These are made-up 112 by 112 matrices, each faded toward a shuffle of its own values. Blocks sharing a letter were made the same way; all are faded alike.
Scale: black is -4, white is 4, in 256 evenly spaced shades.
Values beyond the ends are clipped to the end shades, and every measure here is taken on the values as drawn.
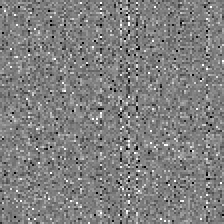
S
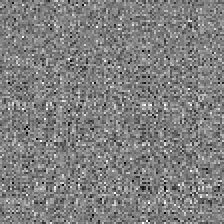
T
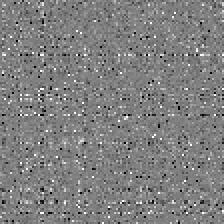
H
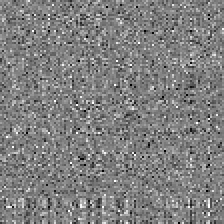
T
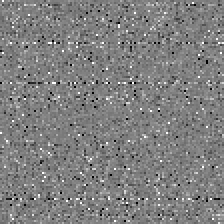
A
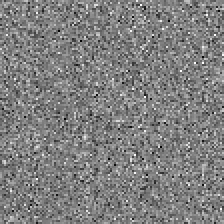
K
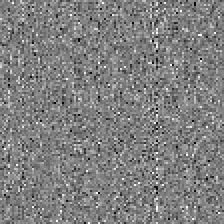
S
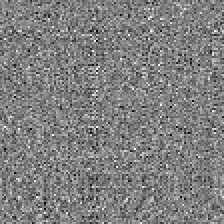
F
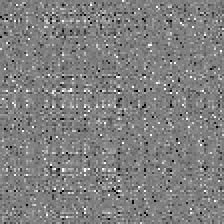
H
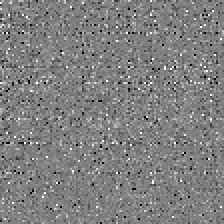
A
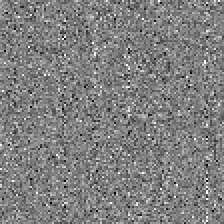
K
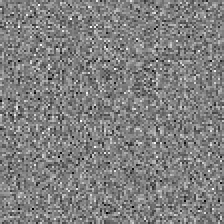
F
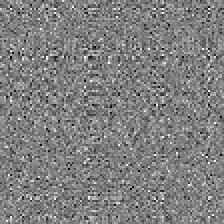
T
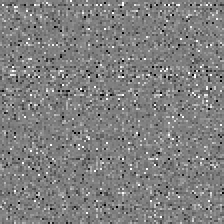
A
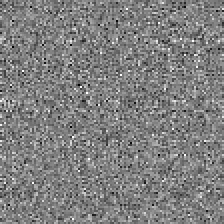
F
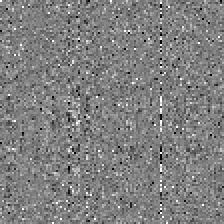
S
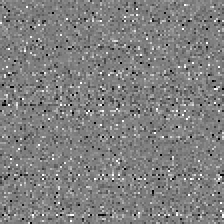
A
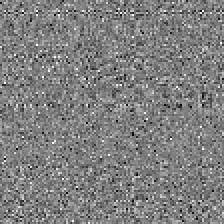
T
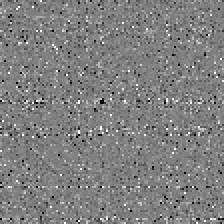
A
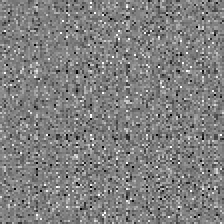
S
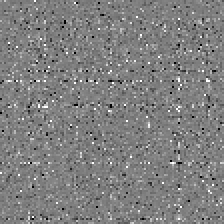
A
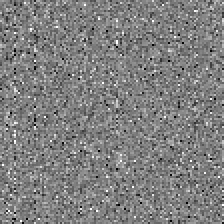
K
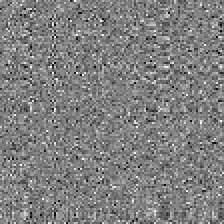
T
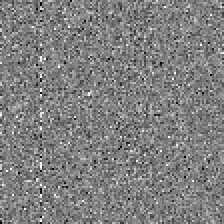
K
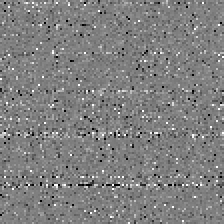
A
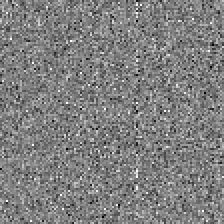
K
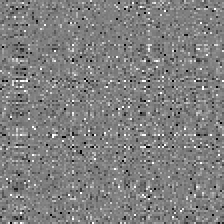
H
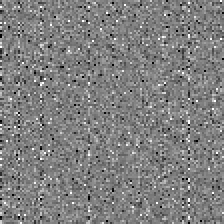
S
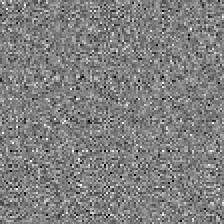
T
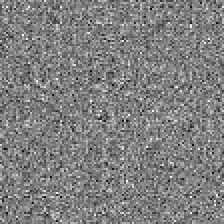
F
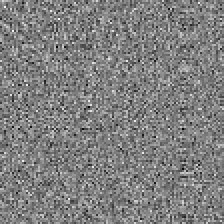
F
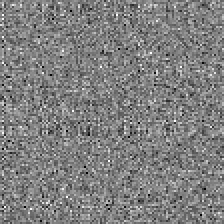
F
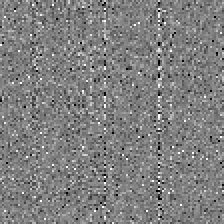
S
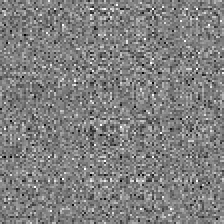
T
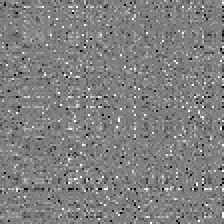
H
